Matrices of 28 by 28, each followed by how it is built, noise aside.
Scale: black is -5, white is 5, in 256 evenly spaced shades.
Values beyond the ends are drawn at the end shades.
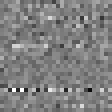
uneven rows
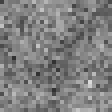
smooth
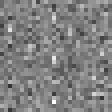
uneven columns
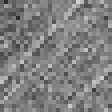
Hankel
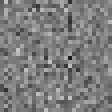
uneven columns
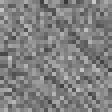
Toeplitz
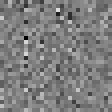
uneven columns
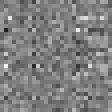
low rank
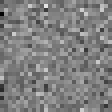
uneven columns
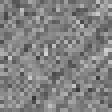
Hankel
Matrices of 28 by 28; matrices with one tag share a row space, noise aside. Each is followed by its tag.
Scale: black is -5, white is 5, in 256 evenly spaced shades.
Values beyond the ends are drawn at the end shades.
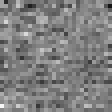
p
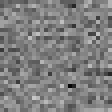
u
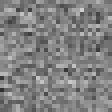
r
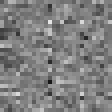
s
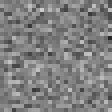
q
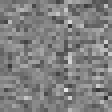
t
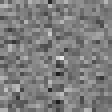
s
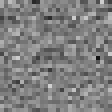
u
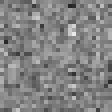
u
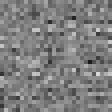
u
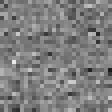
u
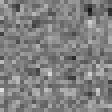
u
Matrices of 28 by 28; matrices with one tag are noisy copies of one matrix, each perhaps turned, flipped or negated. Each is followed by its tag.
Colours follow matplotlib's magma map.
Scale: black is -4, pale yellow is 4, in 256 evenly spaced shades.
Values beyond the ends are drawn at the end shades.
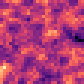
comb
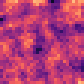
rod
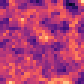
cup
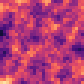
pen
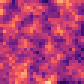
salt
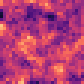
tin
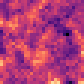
tin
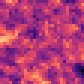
comb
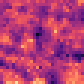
rod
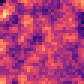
cup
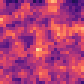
rod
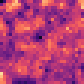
cup
